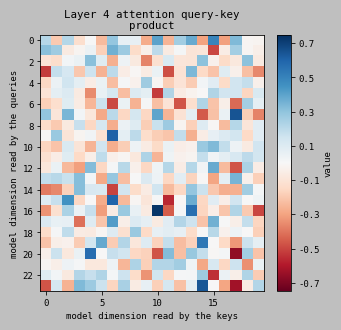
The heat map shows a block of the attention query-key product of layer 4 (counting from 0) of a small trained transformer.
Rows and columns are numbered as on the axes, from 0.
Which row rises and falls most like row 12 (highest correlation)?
20
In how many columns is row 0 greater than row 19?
10
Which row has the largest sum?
0
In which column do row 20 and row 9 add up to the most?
6
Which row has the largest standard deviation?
16
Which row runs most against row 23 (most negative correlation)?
7
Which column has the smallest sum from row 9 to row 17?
11
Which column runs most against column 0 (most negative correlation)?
14
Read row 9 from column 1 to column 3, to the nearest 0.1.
0.3 -0.1 0
